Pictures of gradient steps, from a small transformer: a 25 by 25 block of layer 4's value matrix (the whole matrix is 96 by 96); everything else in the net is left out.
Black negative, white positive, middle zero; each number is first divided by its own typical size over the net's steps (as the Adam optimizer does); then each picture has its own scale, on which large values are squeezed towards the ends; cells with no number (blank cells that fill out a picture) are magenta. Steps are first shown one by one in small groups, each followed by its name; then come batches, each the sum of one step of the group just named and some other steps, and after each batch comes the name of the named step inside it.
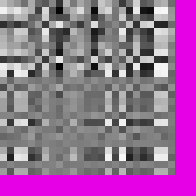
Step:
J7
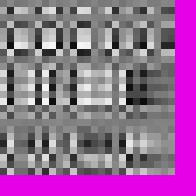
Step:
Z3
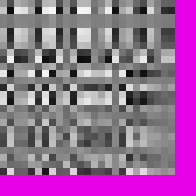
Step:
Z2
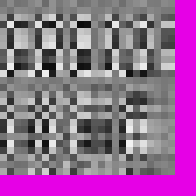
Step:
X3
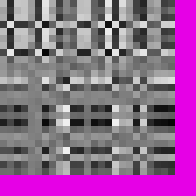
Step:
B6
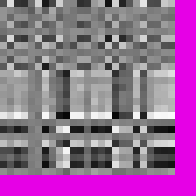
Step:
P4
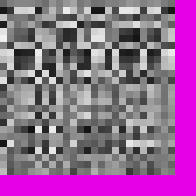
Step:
X3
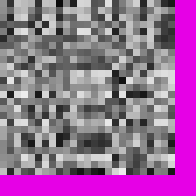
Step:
J7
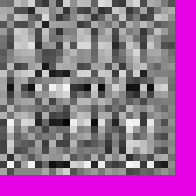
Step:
X3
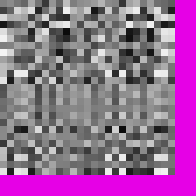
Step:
J7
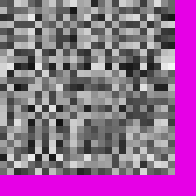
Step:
X3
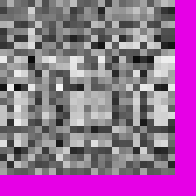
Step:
P4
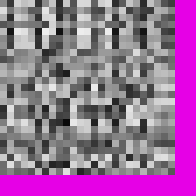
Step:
J7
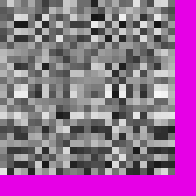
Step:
P4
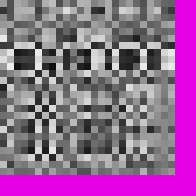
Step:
X3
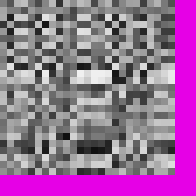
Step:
X3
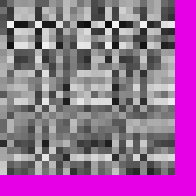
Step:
X3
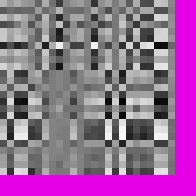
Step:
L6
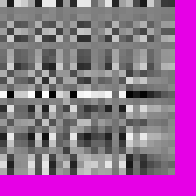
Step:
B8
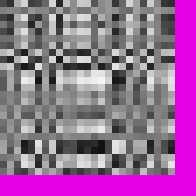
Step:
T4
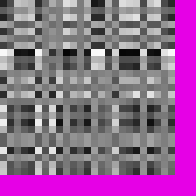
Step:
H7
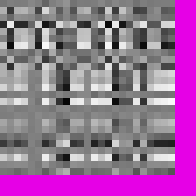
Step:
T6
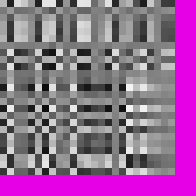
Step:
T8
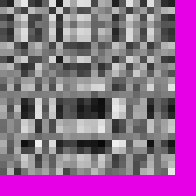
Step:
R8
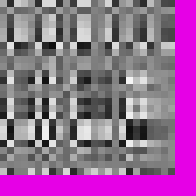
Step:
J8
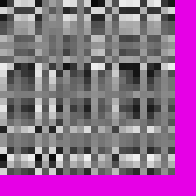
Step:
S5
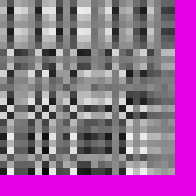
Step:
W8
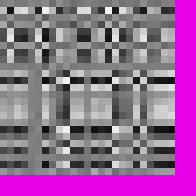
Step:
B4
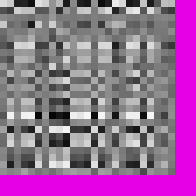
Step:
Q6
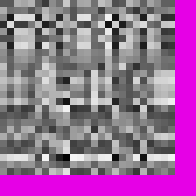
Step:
T6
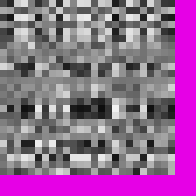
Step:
R8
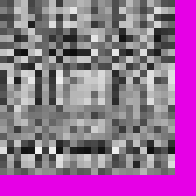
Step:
T4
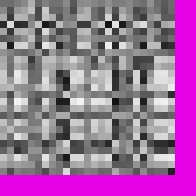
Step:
T6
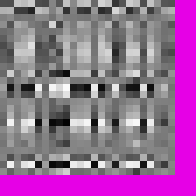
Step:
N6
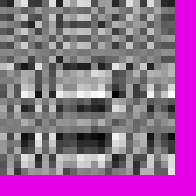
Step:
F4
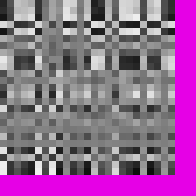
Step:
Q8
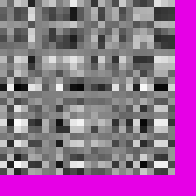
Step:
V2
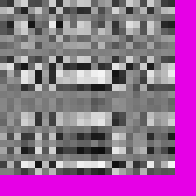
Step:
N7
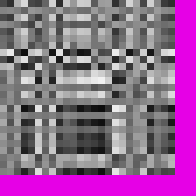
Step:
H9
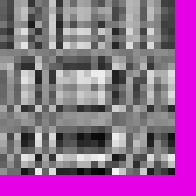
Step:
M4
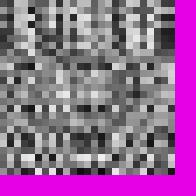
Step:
M4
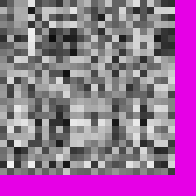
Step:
N6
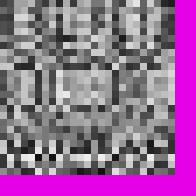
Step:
M4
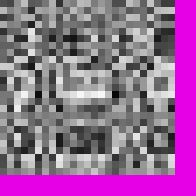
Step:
F4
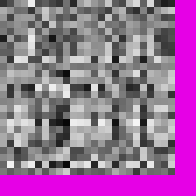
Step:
N6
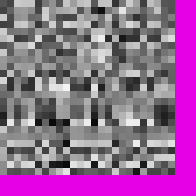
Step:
N6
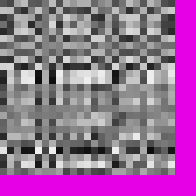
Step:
N7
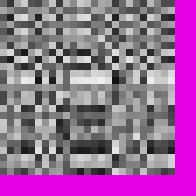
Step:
H9
